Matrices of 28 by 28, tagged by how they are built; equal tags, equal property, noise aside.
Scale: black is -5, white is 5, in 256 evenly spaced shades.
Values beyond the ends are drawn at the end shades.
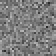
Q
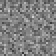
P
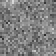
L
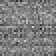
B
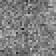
L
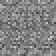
P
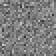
Q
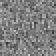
P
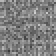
B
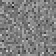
Q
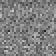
P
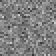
Q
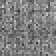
B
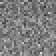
P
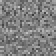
P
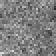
L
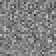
P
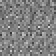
P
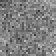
L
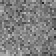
L
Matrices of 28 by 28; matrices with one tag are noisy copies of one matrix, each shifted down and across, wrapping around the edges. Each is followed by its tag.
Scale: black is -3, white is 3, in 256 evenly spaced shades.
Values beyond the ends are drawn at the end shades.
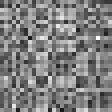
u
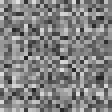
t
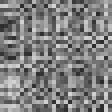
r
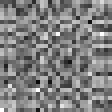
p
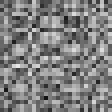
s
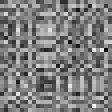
r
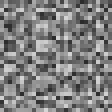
p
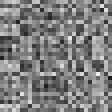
u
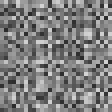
t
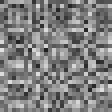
s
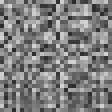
s
